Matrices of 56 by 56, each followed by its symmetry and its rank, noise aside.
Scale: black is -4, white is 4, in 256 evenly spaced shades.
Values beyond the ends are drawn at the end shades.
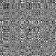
symmetric, rank five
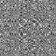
symmetric, rank five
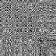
symmetric, rank five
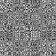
no symmetry, rank four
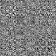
symmetric, rank six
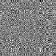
no symmetry, rank five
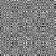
antisymmetric, rank four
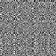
no symmetry, rank five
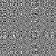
antisymmetric, rank four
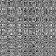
antisymmetric, rank four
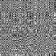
no symmetry, rank six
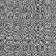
antisymmetric, rank six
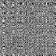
antisymmetric, rank six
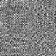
symmetric, rank six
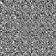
antisymmetric, rank six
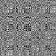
symmetric, rank five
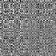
no symmetry, rank four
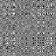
no symmetry, rank four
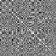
symmetric, rank four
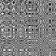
antisymmetric, rank four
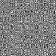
symmetric, rank four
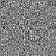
no symmetry, rank six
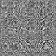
no symmetry, rank six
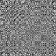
symmetric, rank five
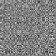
no symmetry, rank four
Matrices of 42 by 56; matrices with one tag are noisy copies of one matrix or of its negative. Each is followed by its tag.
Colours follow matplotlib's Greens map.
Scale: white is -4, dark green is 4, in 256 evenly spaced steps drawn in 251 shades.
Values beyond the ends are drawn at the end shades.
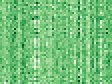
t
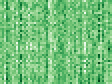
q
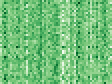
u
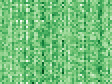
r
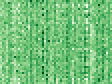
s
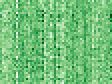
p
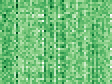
p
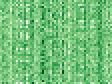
r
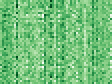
p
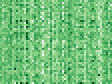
r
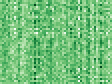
t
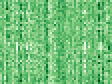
q
